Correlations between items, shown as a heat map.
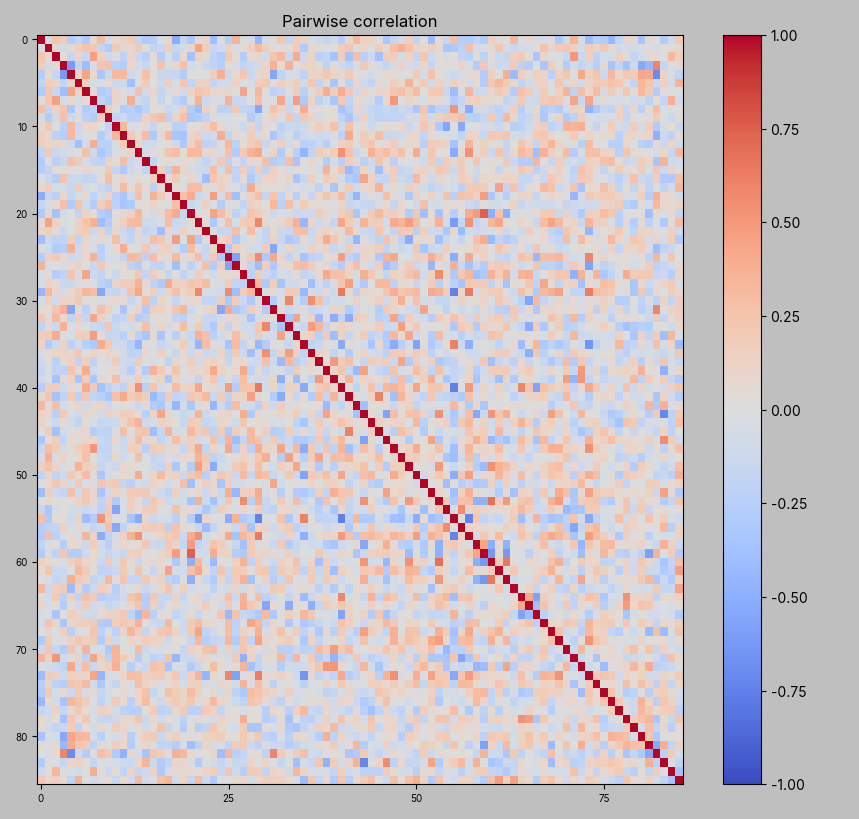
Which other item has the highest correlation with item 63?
85
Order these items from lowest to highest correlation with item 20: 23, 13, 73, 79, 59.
79, 73, 13, 23, 59
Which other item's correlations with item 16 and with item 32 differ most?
34
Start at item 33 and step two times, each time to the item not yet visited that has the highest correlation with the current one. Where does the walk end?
36
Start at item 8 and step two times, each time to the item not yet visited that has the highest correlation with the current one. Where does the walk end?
35
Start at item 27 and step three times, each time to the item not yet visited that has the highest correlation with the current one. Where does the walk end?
62
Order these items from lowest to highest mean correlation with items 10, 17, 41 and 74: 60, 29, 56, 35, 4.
56, 35, 60, 29, 4
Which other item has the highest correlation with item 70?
39
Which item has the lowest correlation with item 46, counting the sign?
43
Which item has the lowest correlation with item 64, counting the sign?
66
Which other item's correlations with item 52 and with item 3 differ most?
4
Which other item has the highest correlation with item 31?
82
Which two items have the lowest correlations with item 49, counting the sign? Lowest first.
23, 59
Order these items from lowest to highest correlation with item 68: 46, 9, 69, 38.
46, 9, 38, 69
